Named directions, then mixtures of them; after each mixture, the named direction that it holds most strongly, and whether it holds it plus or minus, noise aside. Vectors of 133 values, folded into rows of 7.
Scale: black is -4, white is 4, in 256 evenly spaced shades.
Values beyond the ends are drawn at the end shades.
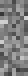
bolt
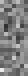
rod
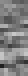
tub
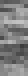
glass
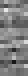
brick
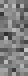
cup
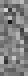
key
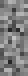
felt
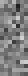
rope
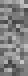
felt, plus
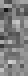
brick, minus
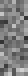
bolt, minus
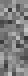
bolt, minus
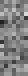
bolt, minus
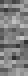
brick, minus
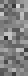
cup, minus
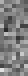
rod, plus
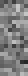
rope, minus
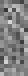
key, minus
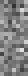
cup, minus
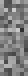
felt, minus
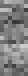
glass, minus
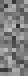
rod, minus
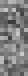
key, plus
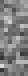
tub, minus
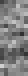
tub, minus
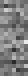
brick, plus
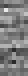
brick, plus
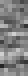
tub, plus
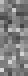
felt, minus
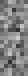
felt, plus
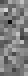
key, plus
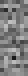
brick, minus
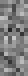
felt, plus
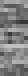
glass, minus
